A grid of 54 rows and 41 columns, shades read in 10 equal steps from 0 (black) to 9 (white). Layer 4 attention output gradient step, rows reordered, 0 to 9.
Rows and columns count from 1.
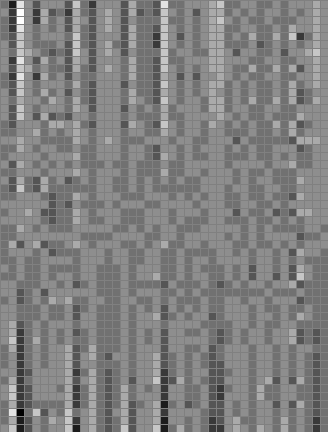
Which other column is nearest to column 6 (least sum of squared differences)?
26
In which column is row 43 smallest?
3
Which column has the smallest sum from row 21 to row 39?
7
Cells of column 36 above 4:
25
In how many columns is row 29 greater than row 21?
9
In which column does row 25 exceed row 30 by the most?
38
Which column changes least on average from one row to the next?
41
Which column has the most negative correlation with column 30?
39
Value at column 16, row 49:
6
